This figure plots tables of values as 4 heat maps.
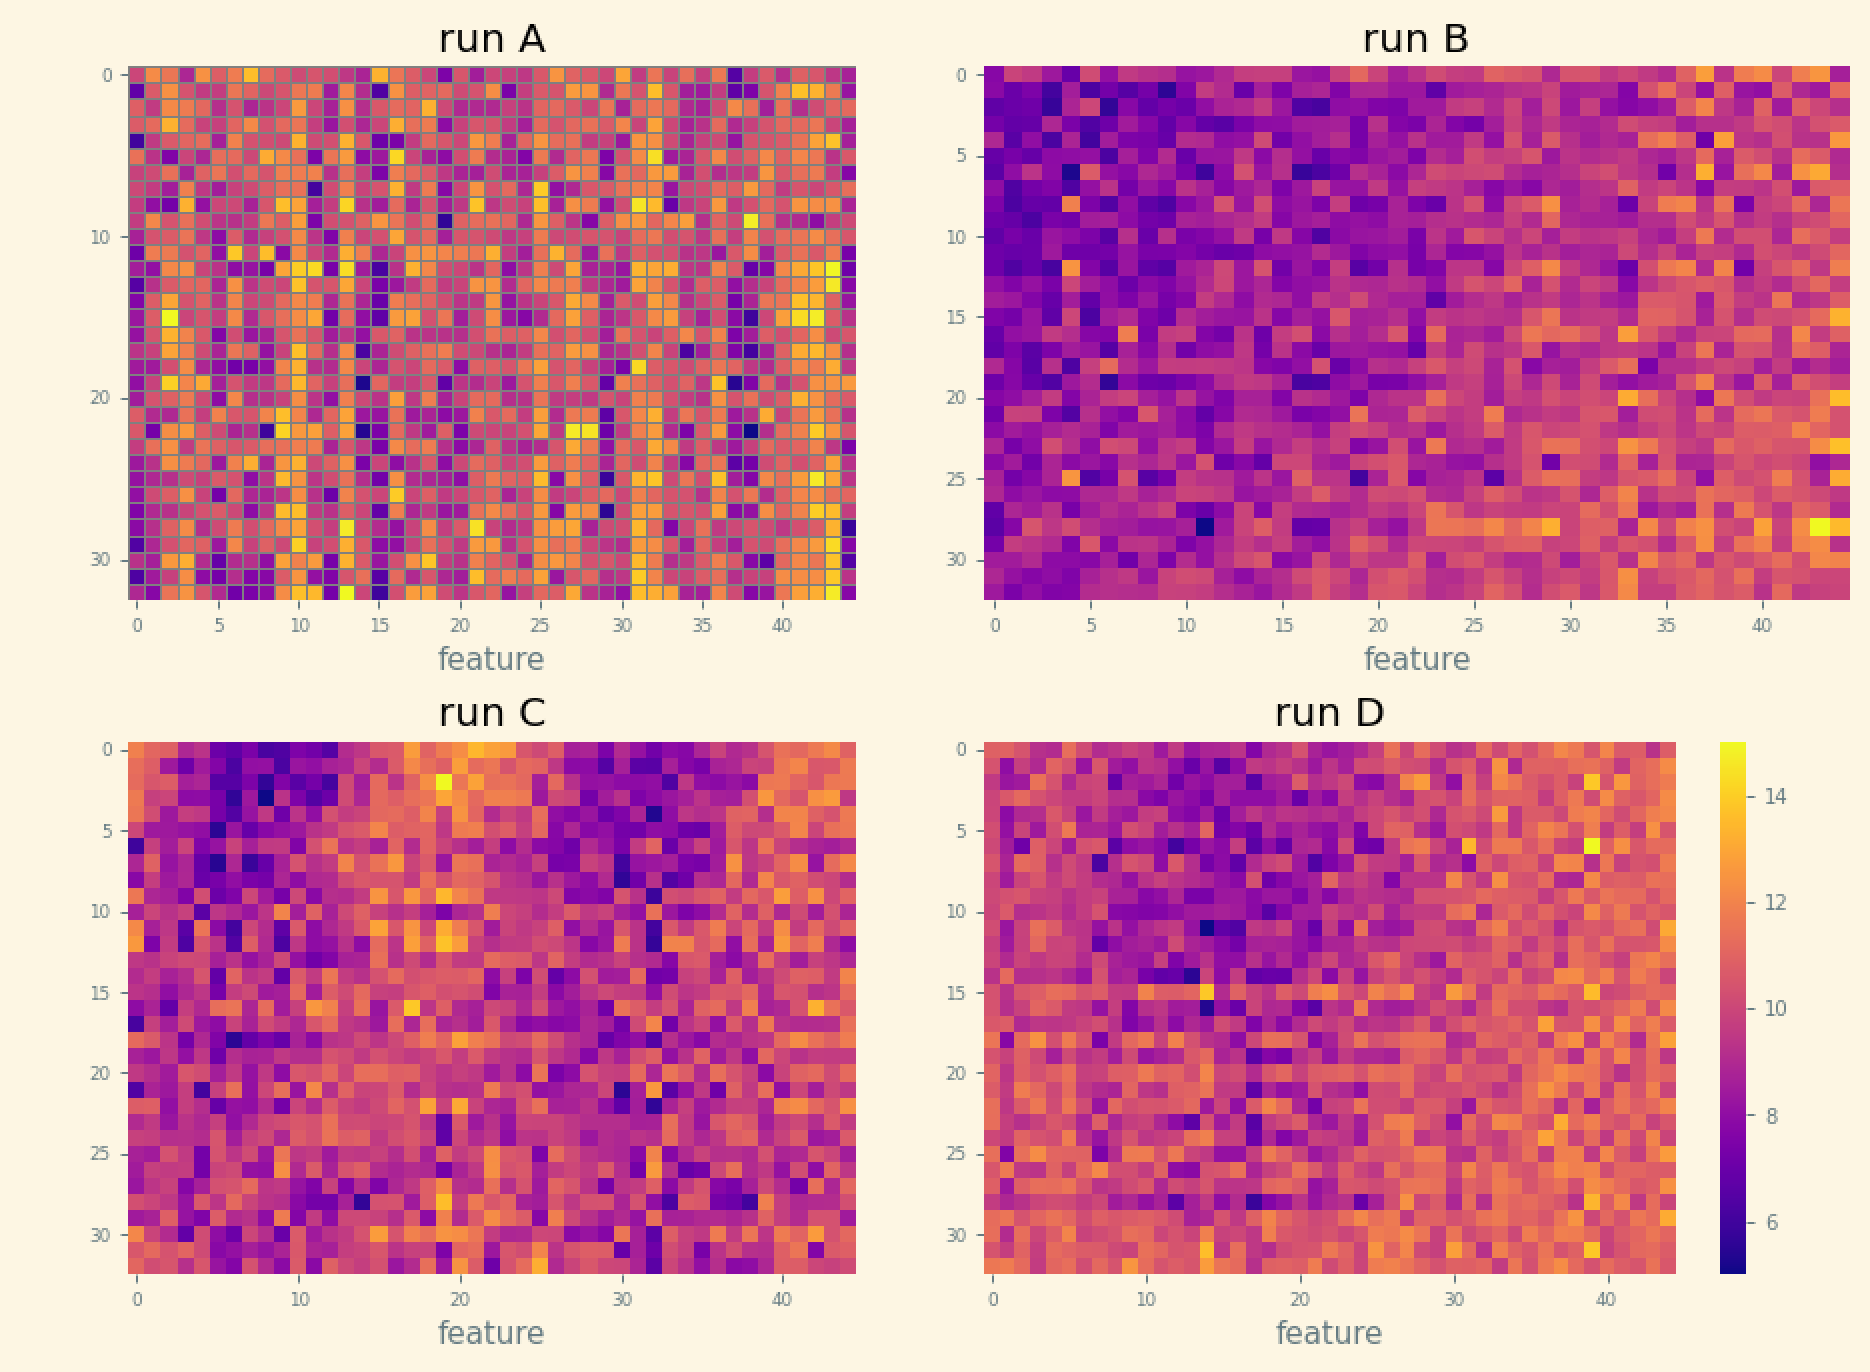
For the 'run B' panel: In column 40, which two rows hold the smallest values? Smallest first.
1, 18
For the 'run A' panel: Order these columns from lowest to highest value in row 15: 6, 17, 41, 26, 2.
26, 6, 17, 41, 2
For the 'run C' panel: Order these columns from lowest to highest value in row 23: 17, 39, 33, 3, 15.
39, 3, 15, 17, 33
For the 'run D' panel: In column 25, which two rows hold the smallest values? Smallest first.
6, 2
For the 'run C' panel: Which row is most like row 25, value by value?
29
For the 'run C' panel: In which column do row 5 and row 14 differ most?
31
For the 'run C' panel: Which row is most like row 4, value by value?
22
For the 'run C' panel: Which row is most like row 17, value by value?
6
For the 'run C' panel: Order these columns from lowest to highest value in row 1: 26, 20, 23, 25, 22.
26, 23, 25, 22, 20
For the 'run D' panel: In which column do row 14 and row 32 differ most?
13
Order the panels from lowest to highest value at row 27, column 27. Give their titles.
run B, run C, run D, run A
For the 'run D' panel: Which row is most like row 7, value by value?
12
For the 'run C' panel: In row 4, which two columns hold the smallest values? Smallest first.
32, 6
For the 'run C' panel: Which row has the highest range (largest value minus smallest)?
2
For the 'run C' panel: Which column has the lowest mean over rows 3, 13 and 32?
11
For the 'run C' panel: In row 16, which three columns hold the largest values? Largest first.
17, 42, 11
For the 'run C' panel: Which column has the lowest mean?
5
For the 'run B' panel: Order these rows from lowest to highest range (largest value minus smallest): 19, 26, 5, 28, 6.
26, 5, 19, 6, 28
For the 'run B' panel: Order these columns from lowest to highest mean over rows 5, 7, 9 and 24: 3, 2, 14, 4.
2, 4, 3, 14
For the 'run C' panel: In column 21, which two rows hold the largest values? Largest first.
0, 2
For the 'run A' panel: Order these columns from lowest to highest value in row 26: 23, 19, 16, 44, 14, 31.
23, 19, 14, 44, 31, 16
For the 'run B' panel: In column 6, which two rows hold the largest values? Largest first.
18, 23
